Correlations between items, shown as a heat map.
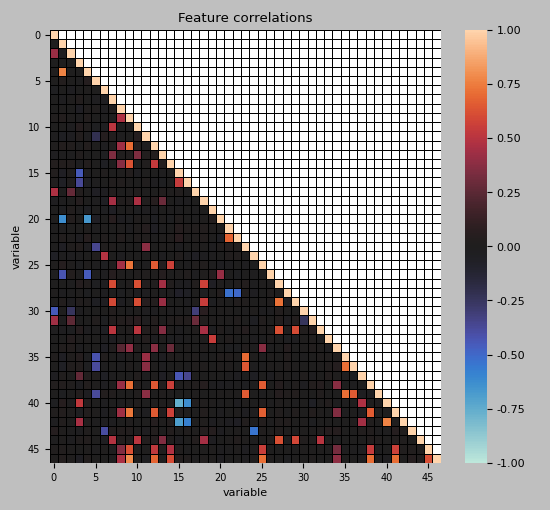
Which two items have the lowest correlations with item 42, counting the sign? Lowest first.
15, 16
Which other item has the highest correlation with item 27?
29
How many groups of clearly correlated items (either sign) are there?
9
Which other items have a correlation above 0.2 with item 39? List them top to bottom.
11, 23, 35, 36
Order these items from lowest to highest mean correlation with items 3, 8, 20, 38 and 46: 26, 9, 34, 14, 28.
28, 26, 34, 14, 9
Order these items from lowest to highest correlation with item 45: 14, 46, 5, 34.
5, 34, 14, 46
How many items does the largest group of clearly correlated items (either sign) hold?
10
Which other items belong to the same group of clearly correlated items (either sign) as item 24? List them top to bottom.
6, 43
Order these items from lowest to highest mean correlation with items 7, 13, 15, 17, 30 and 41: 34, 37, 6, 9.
37, 6, 34, 9
